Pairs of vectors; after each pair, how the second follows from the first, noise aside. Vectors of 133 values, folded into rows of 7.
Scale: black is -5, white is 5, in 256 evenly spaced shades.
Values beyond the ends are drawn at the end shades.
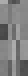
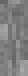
negated, shrunk.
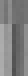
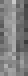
reversed, negated.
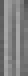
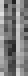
wrapped around, scaled up.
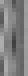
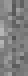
wrapped around, negated, partly zeroed.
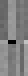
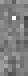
wrapped around, negated, partly zeroed.
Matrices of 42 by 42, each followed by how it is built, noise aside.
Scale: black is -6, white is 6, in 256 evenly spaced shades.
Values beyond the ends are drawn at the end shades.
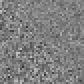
lower triangular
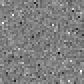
sparse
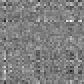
low rank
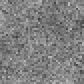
smooth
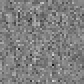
low rank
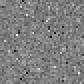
sparse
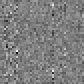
uneven columns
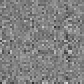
low rank
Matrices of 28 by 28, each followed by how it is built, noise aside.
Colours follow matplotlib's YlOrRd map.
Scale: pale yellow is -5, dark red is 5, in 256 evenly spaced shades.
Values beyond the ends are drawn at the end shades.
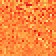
upper triangular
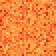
repeating rows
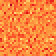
low rank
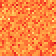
Hankel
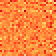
low rank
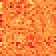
low rank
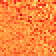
upper triangular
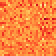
low rank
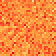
Hankel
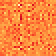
low rank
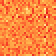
low rank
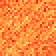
Hankel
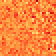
upper triangular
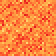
Hankel
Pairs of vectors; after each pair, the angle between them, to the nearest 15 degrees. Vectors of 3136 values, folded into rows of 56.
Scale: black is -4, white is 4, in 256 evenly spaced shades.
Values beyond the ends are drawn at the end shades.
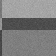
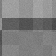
15 degrees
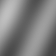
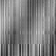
45 degrees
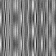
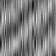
135 degrees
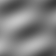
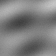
135 degrees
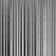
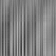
15 degrees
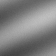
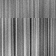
105 degrees
